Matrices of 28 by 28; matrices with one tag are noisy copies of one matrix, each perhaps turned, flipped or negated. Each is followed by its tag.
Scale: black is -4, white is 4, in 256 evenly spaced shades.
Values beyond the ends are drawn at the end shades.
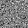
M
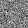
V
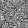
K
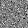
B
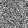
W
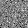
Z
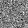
V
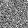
Z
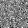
B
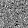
M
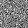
V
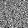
B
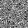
K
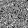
K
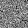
Z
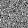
B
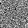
W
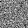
W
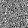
B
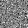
B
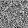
V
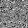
B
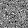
V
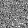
M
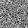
W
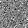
W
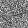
Z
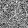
K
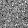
M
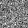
M
